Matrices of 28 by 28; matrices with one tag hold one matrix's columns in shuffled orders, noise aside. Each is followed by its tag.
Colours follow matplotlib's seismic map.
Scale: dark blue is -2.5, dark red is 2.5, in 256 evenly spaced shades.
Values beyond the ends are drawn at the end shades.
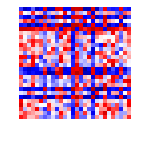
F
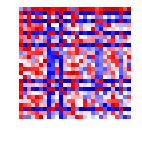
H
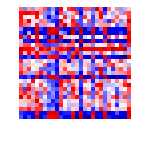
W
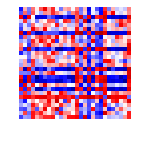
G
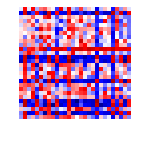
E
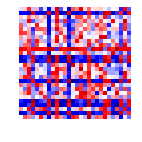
E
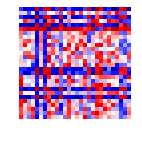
F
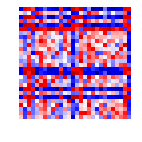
F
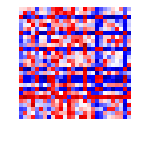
G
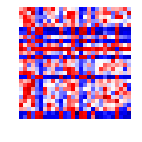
W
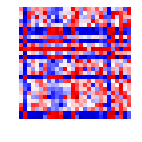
W
